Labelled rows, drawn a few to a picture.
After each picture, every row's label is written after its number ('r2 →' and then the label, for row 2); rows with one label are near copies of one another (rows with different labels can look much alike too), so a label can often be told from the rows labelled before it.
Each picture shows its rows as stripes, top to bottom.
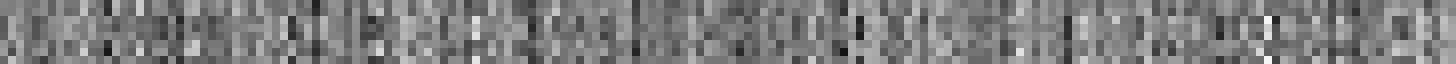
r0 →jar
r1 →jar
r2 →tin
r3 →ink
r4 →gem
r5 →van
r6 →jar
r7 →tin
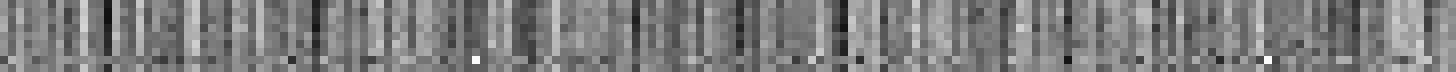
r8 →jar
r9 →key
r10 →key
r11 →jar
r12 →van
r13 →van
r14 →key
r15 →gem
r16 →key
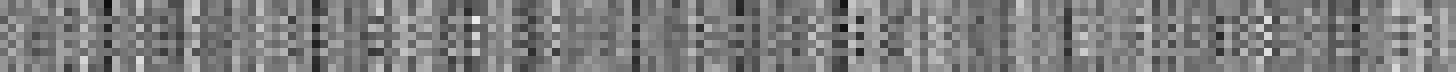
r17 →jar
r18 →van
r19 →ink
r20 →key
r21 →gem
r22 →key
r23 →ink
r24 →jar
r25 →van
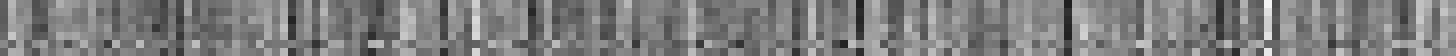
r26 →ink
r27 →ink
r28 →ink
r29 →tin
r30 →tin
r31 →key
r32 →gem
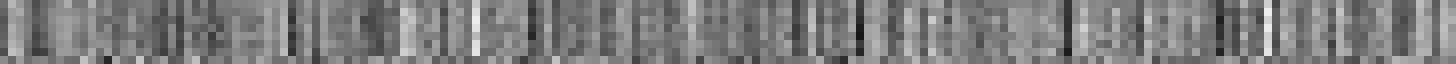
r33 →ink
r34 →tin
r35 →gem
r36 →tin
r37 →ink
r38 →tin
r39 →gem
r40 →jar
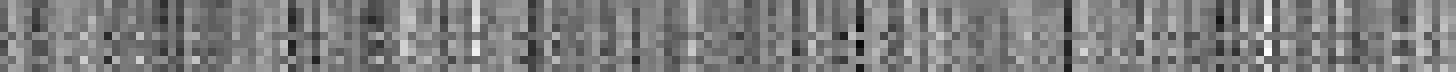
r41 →tin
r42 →gem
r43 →gem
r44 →ink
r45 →key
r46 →ink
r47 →tin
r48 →jar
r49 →ink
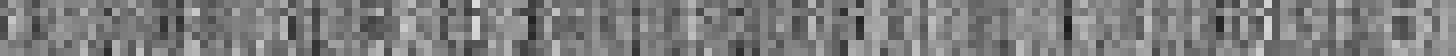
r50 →gem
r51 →van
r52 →gem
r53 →gem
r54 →ink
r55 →van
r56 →jar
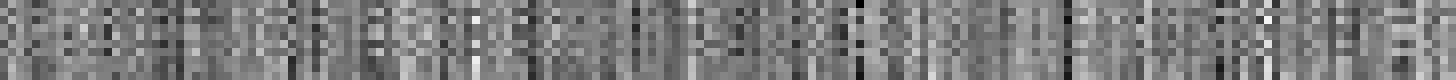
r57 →ink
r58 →jar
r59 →tin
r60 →key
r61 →van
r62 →gem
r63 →van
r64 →gem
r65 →gem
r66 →ink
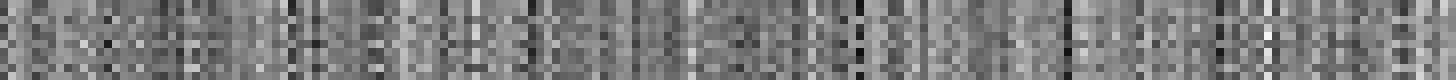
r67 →ink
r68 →ink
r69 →van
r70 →gem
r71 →tin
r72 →jar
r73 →ink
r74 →ink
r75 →van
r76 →ink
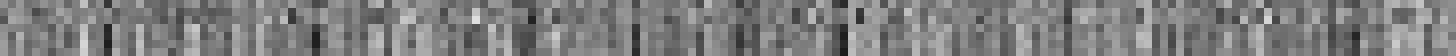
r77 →key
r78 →tin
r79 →ink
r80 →jar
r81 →key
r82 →key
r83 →jar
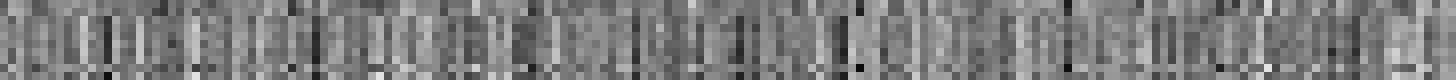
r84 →gem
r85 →ink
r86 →jar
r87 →van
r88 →jar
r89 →jar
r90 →key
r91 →key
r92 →ink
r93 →van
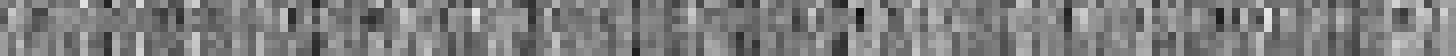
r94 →jar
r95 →ink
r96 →gem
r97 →tin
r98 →key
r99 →van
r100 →jar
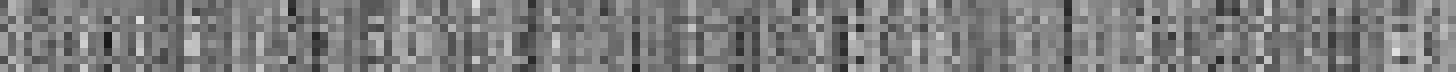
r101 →gem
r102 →tin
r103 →jar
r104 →ink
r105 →key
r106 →jar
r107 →van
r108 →gem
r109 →key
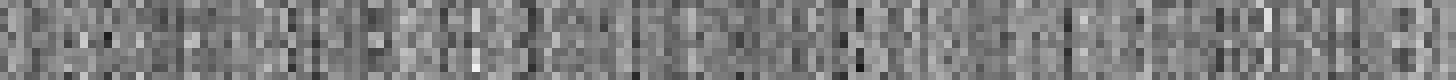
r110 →van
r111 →gem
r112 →tin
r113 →gem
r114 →jar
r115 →van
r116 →tin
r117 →gem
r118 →ink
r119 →key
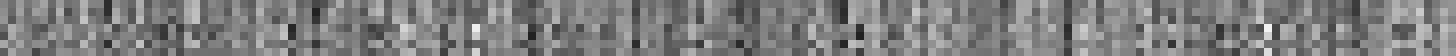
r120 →jar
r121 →van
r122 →jar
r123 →tin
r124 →ink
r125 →key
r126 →tin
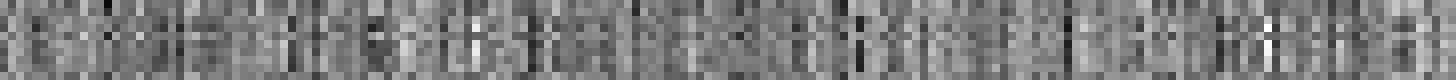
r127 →key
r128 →key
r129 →ink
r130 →tin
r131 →key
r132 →tin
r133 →gem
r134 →ink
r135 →ink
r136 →key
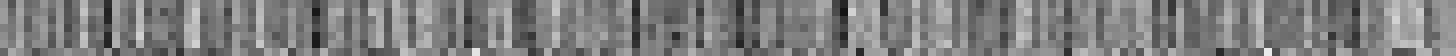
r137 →key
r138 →key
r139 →van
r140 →van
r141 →jar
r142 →van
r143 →tin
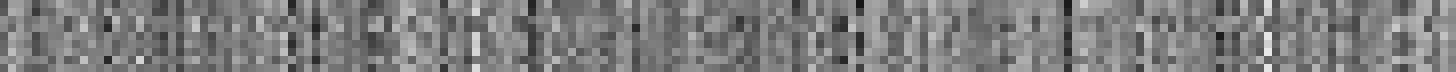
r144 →ink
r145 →gem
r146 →van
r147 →key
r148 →gem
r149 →gem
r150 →tin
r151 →jar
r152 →tin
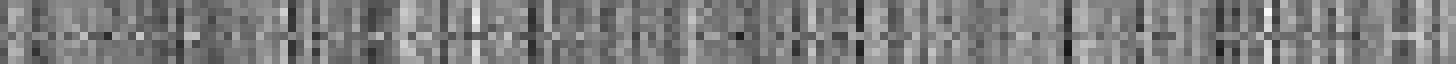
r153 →ink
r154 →tin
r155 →gem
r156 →tin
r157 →van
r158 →ink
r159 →gem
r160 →tin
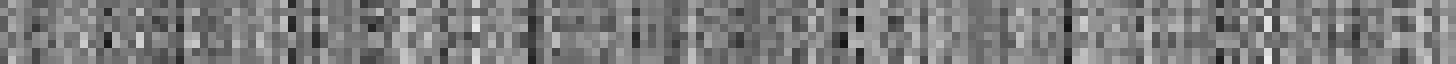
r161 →gem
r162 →jar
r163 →ink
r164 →tin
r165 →jar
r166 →jar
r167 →ink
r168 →gem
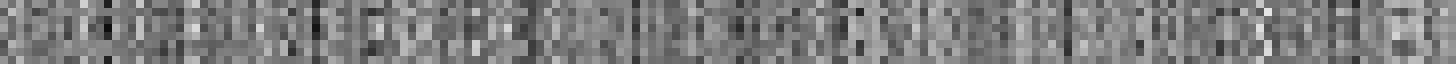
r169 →jar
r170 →gem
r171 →key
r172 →van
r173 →van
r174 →tin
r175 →gem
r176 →key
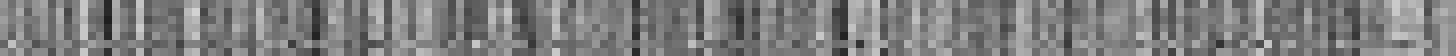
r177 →key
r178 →van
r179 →van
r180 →jar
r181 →key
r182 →gem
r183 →key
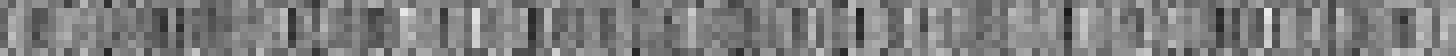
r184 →key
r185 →tin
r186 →tin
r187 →tin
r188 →ink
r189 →tin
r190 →key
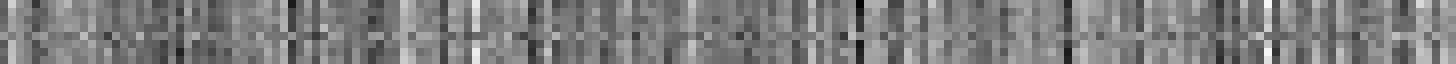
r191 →ink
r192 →ink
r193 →tin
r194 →tin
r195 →key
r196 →ink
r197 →tin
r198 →tin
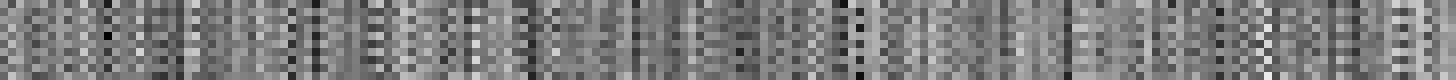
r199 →key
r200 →ink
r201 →van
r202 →ink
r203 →jar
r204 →gem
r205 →jar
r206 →gem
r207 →van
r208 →ink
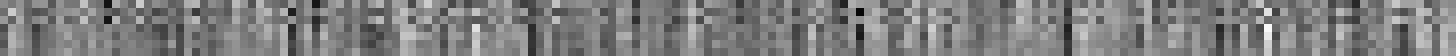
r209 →jar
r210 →ink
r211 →jar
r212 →gem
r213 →ink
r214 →gem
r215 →ink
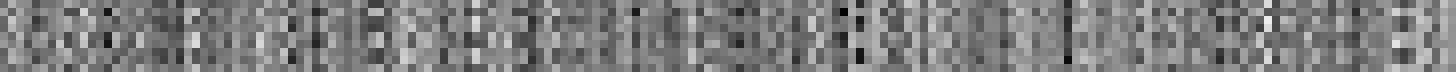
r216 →tin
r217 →key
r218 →ink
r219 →gem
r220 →van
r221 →van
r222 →ink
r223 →ink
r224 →van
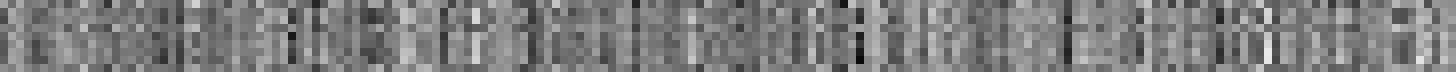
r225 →key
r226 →gem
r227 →gem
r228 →van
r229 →ink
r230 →ink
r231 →gem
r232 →ink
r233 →key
